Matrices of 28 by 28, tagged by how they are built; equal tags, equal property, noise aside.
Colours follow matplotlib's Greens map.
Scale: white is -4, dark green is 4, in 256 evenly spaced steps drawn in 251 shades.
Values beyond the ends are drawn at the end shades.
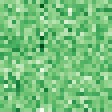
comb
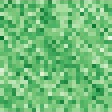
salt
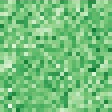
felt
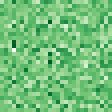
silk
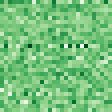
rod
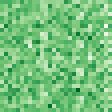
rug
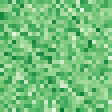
salt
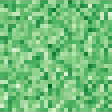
rug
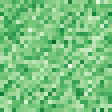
felt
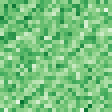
felt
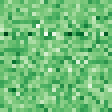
rod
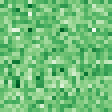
silk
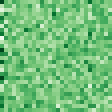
comb
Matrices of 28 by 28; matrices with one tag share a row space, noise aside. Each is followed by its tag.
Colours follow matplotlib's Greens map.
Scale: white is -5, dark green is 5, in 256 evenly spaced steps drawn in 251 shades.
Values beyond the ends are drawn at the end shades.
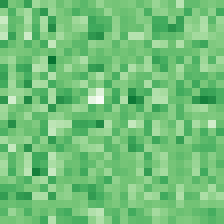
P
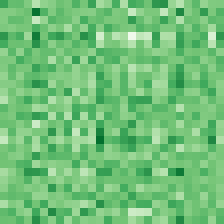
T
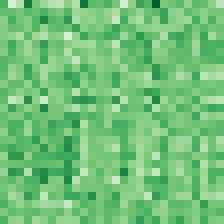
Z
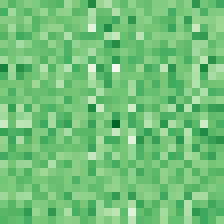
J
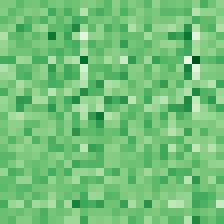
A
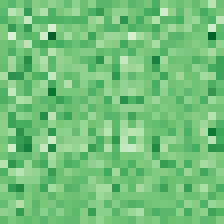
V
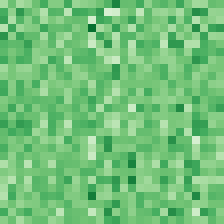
J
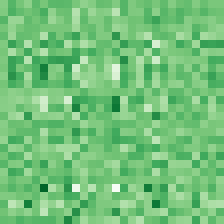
Z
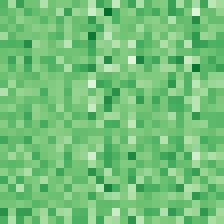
J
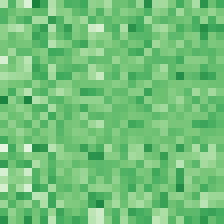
P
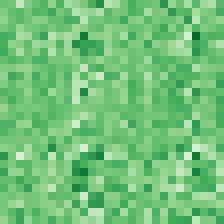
A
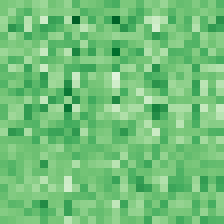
Z
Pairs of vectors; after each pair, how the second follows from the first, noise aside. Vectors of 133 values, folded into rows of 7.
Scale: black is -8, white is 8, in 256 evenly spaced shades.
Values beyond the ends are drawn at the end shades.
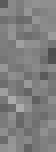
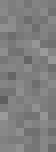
reversed, shrunk.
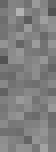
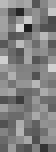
negated, scaled up.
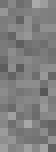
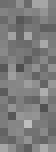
sign-scrambled.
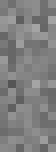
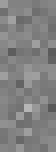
wrapped around, negated, partly zeroed.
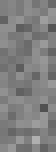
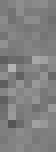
wrapped around, negated, partly zeroed.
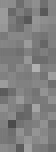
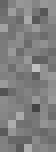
sign-scrambled.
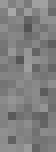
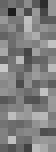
negated, scaled up.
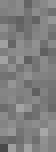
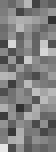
negated, scaled up.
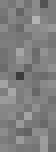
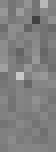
negated, partly zeroed.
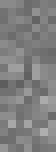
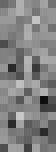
negated, scaled up.
